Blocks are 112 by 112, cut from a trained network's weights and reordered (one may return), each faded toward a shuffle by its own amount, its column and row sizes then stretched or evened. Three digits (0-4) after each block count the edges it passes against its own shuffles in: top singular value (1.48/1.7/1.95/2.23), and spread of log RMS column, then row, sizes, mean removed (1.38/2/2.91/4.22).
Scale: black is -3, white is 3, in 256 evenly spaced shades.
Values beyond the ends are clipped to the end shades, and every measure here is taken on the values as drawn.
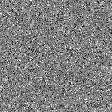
2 0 0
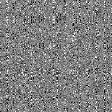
3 3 1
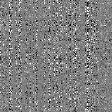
2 4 2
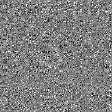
2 2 2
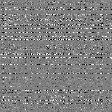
2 2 4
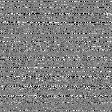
2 0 4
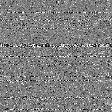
3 0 3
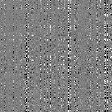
4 4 2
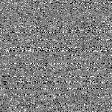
2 0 3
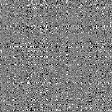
3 3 3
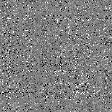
0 2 2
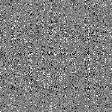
0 3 2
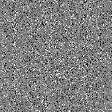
2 2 0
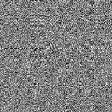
4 1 1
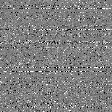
2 1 3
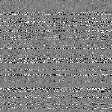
3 2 4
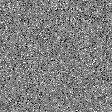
1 0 0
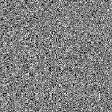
2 2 1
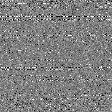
2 0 3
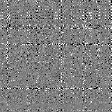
4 3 3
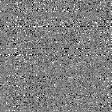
0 2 3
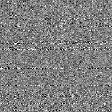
2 1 3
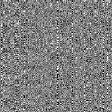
4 3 1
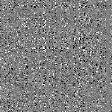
2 3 2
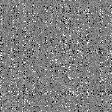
2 3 2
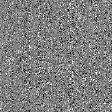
0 3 0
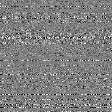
2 0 4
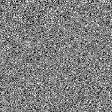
2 0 2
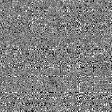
3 2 3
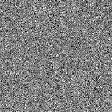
2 1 0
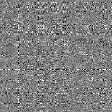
3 2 3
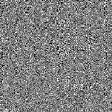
2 2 1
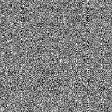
4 2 0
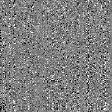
3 3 1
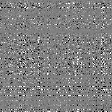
0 3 4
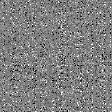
1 3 1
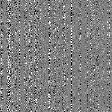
3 4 0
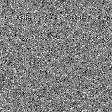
2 0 1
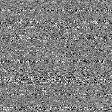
1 0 3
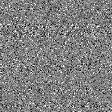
1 0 2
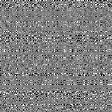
4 2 4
